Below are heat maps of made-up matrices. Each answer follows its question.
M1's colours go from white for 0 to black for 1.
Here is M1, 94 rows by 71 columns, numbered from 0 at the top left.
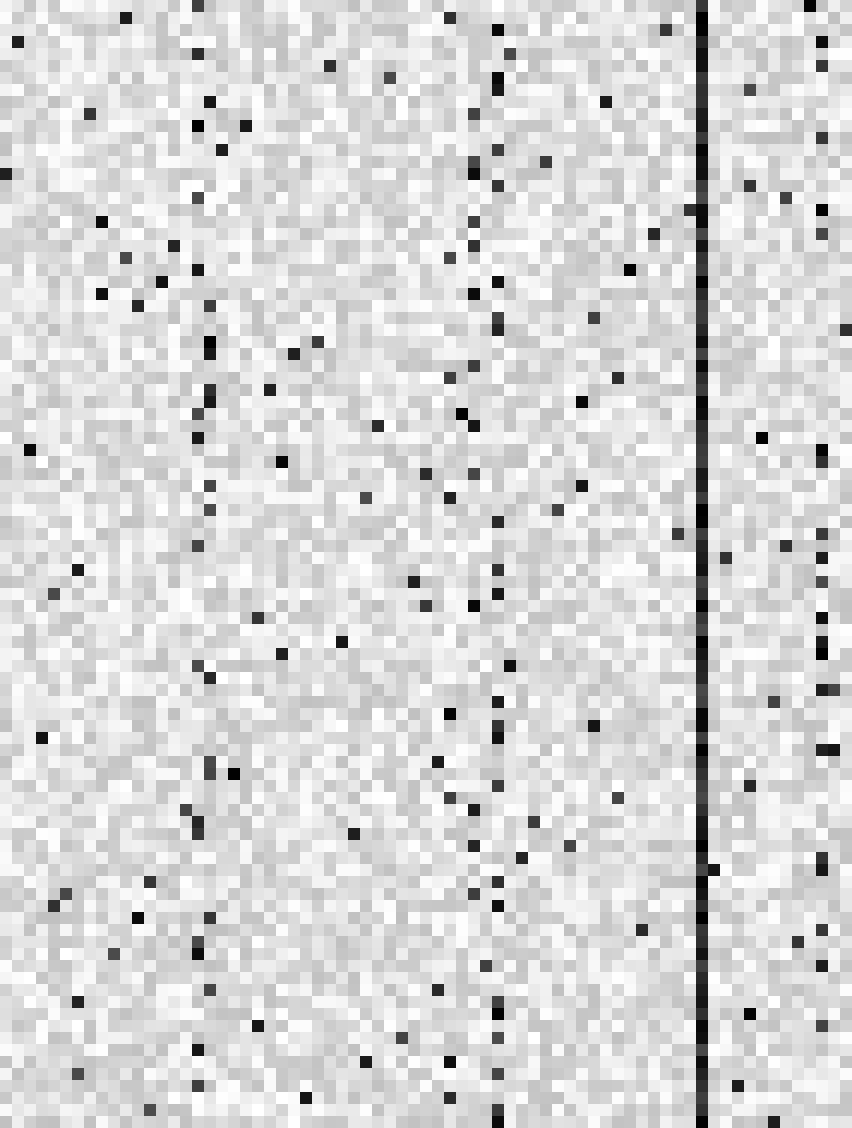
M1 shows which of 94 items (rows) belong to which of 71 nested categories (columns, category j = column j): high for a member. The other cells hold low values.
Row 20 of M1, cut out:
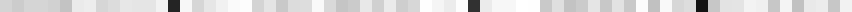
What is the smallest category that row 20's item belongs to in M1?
14
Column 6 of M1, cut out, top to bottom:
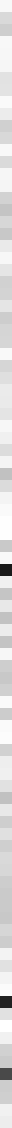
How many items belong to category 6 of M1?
3
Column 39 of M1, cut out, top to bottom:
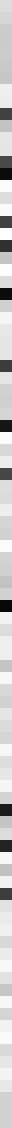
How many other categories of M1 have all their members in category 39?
10
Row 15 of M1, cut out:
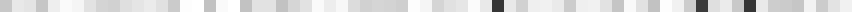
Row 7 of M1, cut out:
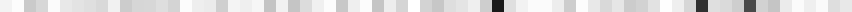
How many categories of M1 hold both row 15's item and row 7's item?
3
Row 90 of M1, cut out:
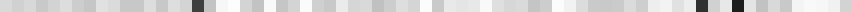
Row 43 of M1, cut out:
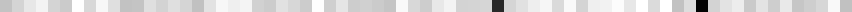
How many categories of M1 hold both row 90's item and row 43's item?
1
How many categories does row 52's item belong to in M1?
1
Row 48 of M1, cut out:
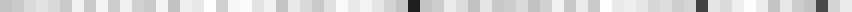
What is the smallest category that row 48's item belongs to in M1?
34
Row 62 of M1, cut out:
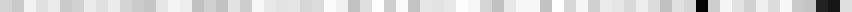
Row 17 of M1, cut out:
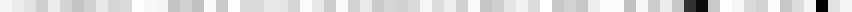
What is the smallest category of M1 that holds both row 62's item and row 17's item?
68
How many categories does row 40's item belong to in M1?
3
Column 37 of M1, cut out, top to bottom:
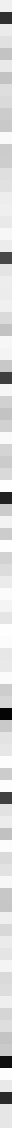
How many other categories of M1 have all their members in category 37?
4
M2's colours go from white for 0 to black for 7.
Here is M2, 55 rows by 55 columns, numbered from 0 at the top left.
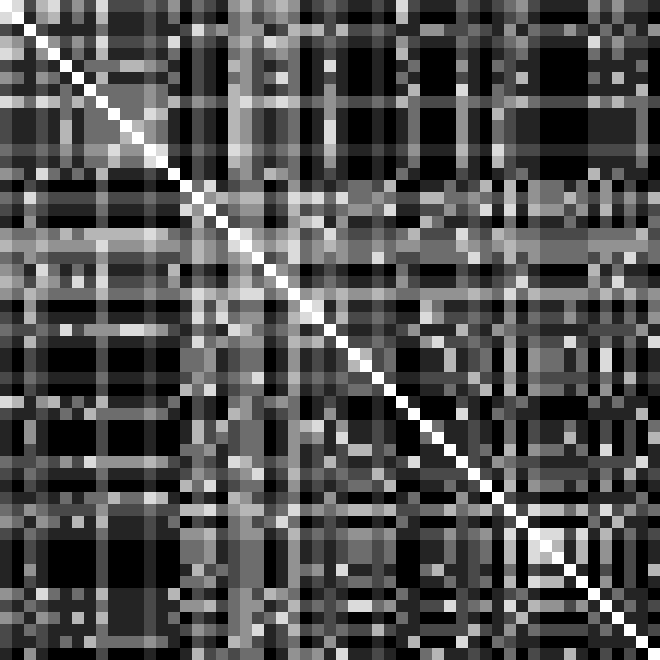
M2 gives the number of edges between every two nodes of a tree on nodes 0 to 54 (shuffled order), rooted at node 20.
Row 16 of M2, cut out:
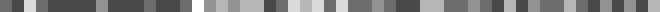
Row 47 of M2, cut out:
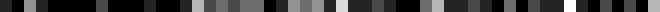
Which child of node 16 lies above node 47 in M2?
28
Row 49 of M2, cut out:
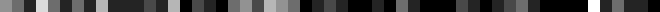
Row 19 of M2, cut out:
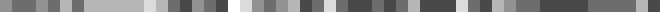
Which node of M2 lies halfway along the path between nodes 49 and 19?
8
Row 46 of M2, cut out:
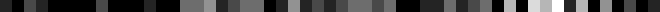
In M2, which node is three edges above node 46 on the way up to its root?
24
